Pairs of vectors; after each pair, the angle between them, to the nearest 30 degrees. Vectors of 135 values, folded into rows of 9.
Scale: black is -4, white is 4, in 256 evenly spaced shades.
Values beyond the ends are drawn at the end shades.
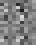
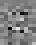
60 degrees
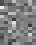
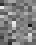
30 degrees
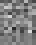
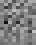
150 degrees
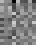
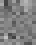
120 degrees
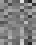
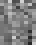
60 degrees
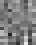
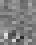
60 degrees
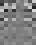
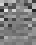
150 degrees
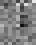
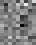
30 degrees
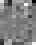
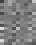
120 degrees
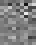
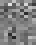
150 degrees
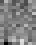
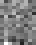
150 degrees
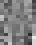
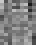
120 degrees
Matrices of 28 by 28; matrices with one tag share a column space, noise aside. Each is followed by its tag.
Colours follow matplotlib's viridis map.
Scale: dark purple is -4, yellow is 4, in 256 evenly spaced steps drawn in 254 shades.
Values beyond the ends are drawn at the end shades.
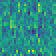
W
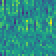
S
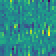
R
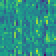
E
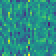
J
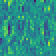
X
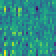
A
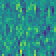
A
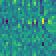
S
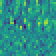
S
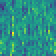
A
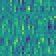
X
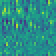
S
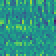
S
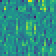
X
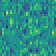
W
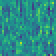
A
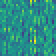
E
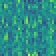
E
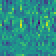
S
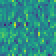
J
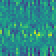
R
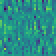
X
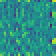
J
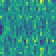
X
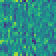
J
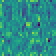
J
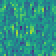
A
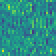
W
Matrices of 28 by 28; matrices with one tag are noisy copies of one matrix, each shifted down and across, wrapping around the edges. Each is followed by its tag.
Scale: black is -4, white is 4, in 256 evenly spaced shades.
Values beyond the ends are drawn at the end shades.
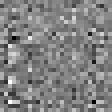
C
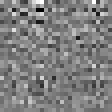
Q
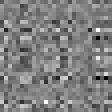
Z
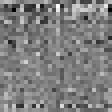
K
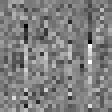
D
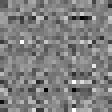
Z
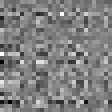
Z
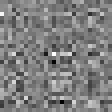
Z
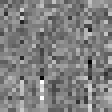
D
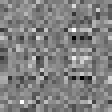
Z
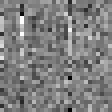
D
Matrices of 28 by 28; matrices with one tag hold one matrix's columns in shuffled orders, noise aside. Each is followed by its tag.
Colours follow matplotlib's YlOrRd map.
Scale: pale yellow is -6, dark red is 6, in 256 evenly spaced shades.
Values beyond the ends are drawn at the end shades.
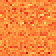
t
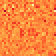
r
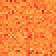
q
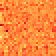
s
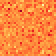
r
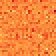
q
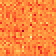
s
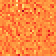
r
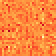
s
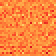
t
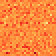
t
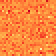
q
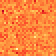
q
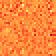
r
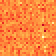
s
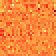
r
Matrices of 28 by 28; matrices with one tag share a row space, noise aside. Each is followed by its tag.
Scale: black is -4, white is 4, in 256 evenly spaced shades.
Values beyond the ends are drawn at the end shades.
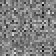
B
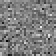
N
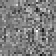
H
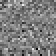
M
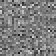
M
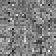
N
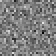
B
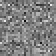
N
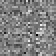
H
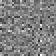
M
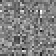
M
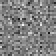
M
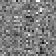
H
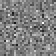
B
